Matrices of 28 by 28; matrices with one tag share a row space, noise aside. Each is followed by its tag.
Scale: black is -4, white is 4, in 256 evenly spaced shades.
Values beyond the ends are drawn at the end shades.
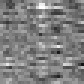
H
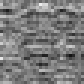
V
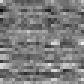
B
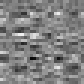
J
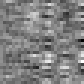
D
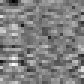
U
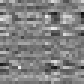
B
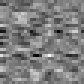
J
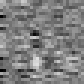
J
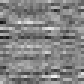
B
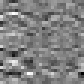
U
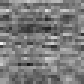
B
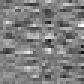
D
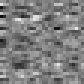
J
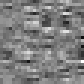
D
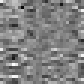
U
